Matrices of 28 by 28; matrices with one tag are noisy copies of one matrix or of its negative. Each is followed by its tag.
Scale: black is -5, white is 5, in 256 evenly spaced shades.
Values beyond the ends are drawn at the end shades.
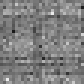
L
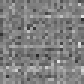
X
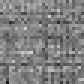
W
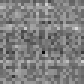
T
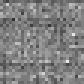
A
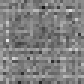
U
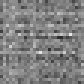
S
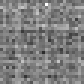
T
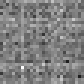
A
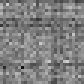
A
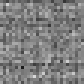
A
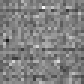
U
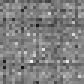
A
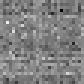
L
